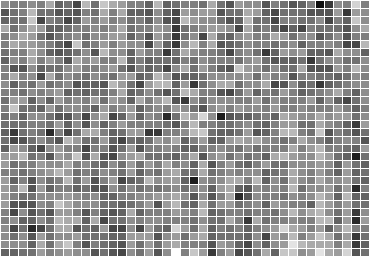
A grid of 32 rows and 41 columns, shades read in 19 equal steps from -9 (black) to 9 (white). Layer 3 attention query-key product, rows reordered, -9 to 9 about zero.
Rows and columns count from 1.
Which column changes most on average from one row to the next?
40
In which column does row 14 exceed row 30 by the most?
2
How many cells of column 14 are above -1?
16
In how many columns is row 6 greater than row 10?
17
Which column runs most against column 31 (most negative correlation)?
4
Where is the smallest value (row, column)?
1, 36
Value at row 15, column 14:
-2
